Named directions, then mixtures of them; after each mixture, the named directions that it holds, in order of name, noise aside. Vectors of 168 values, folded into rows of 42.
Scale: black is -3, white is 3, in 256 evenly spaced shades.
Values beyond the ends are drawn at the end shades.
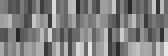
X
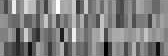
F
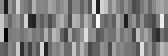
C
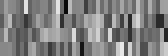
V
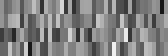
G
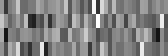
C.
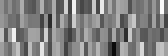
C, G, X.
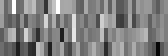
F.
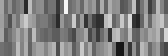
V.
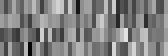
F, G, X.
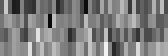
F, G, X.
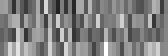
F, G.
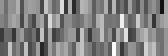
G.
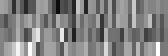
F.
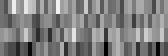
F, X.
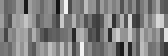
V.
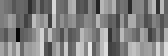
X.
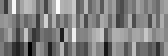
F.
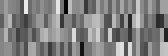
V.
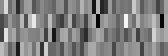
C.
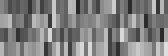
X.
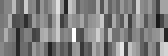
F, V.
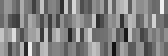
G.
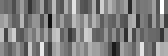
C, G, X.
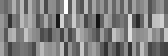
F, G, V.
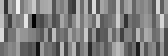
C, X.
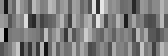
C.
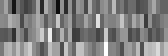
F, G, X.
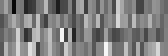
F.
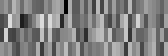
C, G, V.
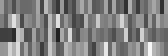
F, G.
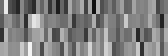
C, F, X.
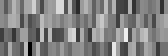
F, G.
